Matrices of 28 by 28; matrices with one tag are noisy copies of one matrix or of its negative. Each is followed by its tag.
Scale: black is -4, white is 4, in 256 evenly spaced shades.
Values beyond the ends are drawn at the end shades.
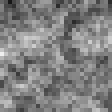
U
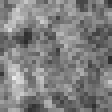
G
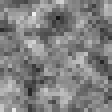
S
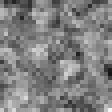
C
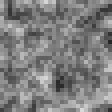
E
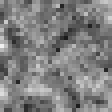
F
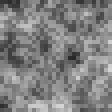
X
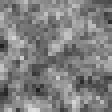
F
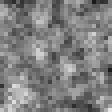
C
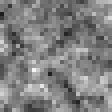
F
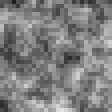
X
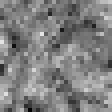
F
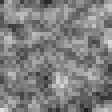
E
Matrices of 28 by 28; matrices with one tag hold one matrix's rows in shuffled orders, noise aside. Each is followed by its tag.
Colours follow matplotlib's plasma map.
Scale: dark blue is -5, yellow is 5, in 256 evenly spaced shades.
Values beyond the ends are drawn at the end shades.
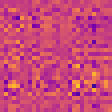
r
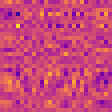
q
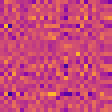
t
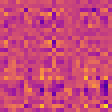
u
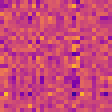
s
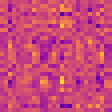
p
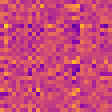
s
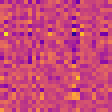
s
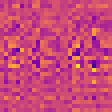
r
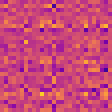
u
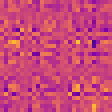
r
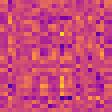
p
